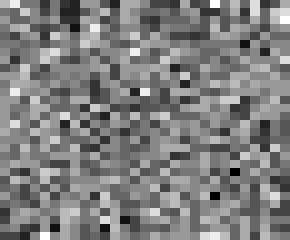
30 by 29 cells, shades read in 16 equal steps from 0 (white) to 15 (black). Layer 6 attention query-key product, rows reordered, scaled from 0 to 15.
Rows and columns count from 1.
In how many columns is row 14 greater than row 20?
14
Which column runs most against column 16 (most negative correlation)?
1
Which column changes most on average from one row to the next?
11
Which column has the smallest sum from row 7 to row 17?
28
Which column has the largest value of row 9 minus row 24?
18
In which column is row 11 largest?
19
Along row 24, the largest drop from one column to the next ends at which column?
27
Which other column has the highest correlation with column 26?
29
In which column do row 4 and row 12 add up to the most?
8
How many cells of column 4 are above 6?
22
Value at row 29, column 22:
6
